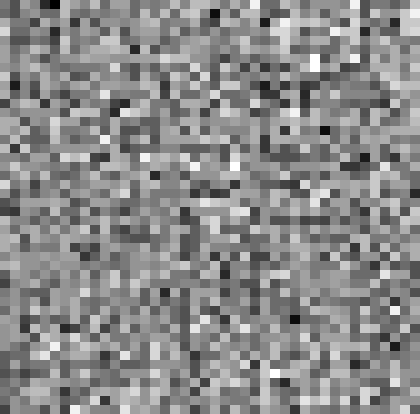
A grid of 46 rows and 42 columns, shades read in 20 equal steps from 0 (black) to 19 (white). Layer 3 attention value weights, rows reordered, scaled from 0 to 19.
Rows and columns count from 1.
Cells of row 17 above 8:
26
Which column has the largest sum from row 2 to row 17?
42
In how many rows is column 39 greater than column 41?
15
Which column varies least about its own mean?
18
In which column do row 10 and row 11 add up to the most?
11
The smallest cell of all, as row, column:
1, 6
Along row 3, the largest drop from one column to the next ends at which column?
27
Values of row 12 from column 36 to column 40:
7 8 6 4 15
